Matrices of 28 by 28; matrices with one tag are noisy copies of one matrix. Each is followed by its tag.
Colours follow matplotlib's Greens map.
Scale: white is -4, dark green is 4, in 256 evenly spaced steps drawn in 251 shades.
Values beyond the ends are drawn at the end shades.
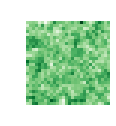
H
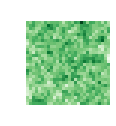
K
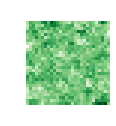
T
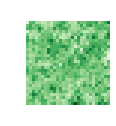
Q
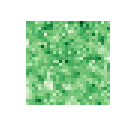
K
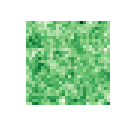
H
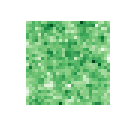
K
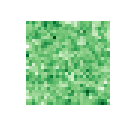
T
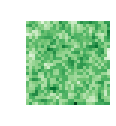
Q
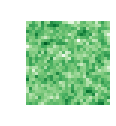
T
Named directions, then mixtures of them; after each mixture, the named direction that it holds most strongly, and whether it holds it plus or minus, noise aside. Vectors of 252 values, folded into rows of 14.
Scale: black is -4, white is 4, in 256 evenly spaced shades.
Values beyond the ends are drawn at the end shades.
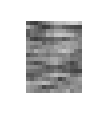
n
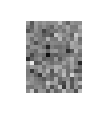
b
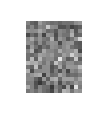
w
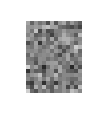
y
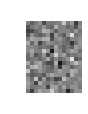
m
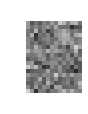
y, plus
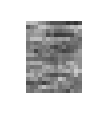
n, minus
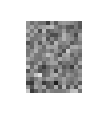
y, plus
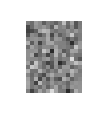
m, plus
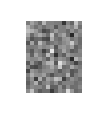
m, minus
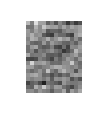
n, minus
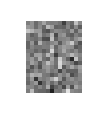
m, minus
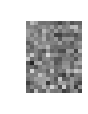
b, minus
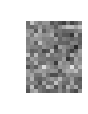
y, minus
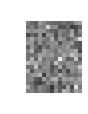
w, plus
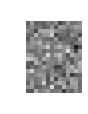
b, minus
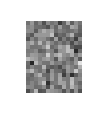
b, minus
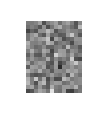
m, plus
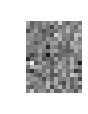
b, plus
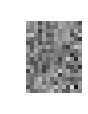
w, minus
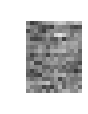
n, plus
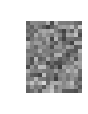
y, minus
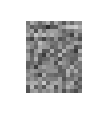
y, minus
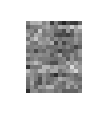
n, minus
